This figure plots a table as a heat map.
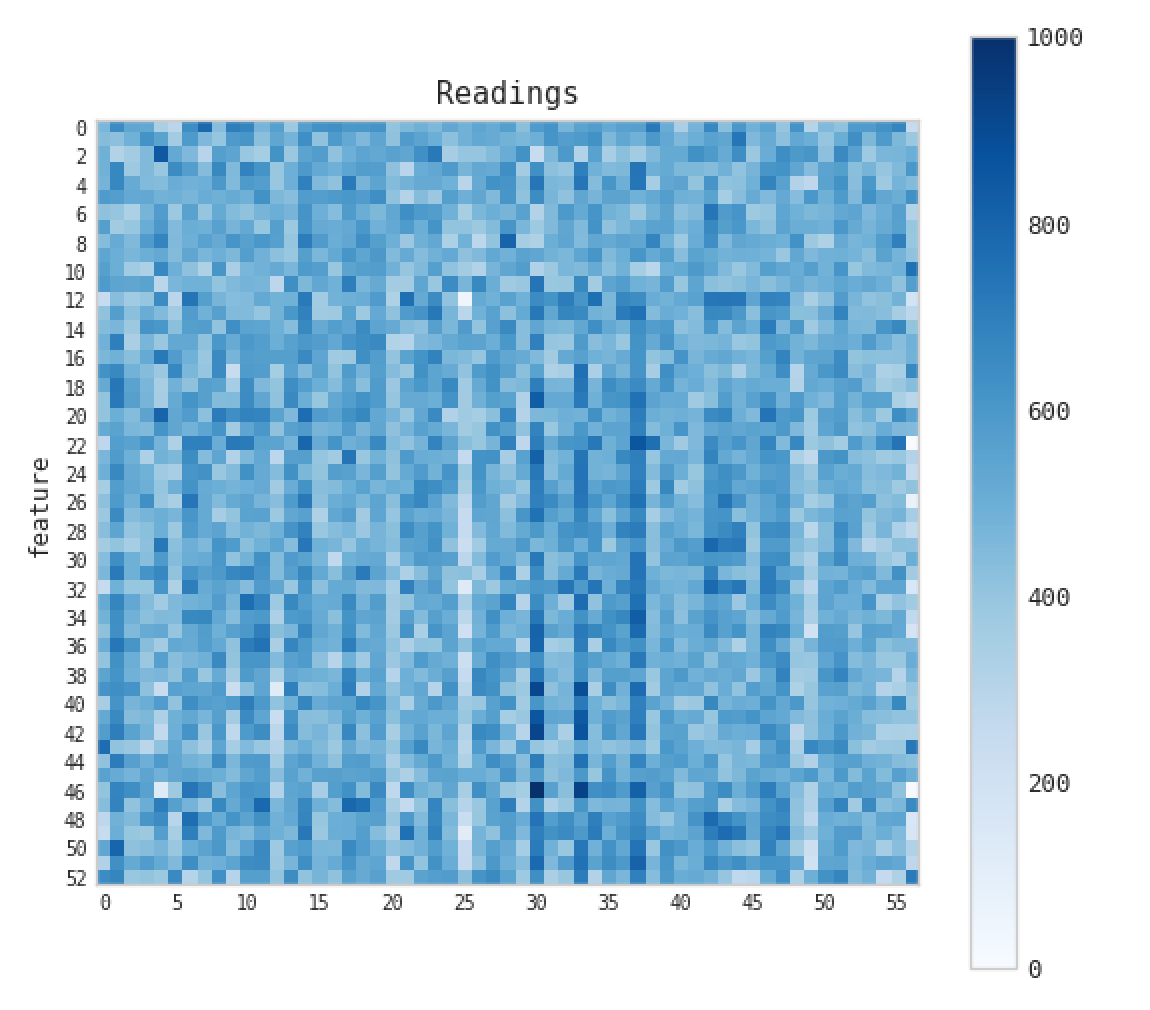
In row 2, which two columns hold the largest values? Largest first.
4, 23
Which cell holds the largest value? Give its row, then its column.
46, 30
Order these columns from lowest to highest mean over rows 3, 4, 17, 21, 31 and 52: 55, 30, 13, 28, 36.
55, 36, 13, 28, 30
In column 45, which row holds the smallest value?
52
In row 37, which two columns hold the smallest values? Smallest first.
25, 16
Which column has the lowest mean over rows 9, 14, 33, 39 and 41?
12
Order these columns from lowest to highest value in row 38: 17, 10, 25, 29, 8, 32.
25, 29, 32, 8, 10, 17
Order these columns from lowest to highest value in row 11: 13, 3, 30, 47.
47, 3, 13, 30
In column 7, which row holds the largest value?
0
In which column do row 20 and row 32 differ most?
56
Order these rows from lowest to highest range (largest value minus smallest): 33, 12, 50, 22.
33, 50, 12, 22
